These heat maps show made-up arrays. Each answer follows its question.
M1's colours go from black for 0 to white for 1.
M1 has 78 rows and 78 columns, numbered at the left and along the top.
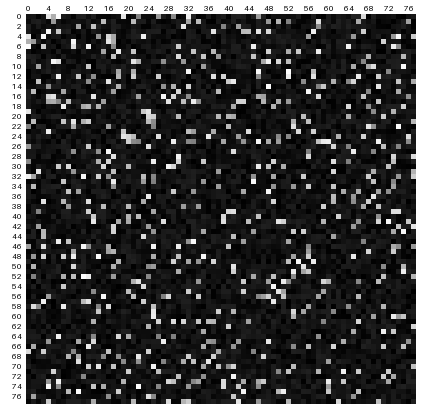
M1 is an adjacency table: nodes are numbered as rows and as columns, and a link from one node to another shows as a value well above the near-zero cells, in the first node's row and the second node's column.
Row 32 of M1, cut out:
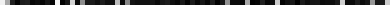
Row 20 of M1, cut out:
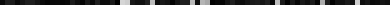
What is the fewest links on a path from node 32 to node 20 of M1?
2
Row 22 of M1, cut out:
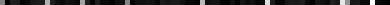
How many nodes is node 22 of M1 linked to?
9
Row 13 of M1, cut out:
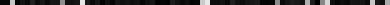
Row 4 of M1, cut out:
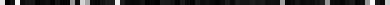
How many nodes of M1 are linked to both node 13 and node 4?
4
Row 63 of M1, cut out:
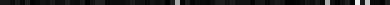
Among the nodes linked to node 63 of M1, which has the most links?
node 73
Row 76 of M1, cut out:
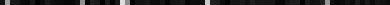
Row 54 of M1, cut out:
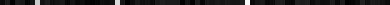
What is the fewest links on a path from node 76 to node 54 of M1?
4
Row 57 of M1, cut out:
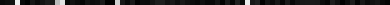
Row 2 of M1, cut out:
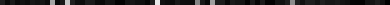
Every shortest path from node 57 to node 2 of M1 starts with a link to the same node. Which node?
node 12
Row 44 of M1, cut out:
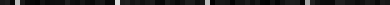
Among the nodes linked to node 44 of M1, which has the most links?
node 41
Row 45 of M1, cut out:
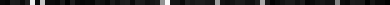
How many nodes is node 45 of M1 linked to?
7
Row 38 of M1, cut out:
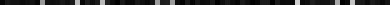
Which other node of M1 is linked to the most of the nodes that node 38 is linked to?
node 17
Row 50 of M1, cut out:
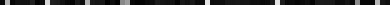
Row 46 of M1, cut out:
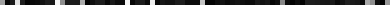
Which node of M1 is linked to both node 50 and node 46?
node 25
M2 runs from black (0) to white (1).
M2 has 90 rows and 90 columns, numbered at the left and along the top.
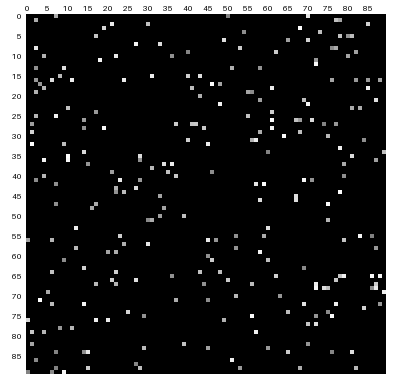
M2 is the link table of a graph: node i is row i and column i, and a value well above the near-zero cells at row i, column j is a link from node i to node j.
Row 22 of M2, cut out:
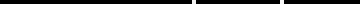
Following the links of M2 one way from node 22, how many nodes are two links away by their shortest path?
4
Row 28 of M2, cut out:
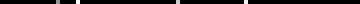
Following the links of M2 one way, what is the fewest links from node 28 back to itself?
6
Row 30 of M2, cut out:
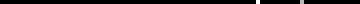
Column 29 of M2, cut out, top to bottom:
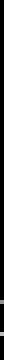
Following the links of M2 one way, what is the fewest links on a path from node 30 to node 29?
2
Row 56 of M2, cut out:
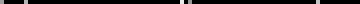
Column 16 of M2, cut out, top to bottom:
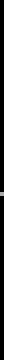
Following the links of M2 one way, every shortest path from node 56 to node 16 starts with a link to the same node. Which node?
node 47
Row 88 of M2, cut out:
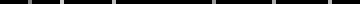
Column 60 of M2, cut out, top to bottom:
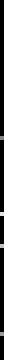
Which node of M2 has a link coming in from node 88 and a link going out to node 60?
node 53
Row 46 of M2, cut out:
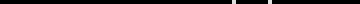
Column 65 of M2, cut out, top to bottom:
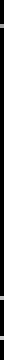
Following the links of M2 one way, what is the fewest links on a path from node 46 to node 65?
4
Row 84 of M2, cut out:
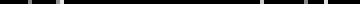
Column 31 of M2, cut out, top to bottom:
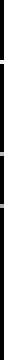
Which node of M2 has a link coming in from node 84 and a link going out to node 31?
node 15
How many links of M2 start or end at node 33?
4
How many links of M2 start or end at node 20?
3
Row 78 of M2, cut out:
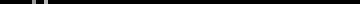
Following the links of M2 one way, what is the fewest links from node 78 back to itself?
5
